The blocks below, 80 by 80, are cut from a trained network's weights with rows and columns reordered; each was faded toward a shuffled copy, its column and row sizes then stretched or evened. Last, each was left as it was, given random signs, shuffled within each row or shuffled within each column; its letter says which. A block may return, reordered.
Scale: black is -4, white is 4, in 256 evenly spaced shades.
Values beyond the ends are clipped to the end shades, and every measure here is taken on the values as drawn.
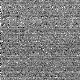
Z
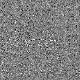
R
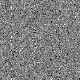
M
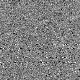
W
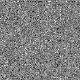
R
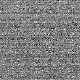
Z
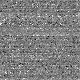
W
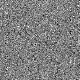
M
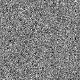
M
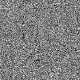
R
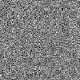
Z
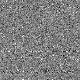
R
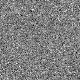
W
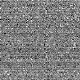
Z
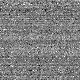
W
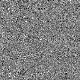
R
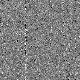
M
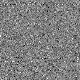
W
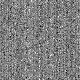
M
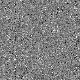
M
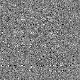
R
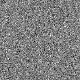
M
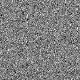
M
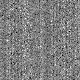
M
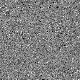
W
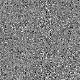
R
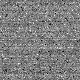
W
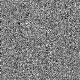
M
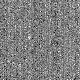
M
